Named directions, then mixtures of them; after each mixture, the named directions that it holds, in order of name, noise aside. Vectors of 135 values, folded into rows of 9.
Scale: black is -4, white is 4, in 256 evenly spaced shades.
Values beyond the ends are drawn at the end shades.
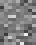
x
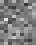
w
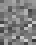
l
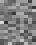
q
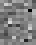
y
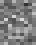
w.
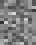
q.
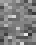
x.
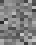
q, w.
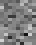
x.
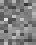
w.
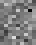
w, x, y.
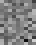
l, y.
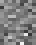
x.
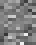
x.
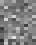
l, w, x.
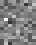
l, w, y.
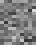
q, w, y.
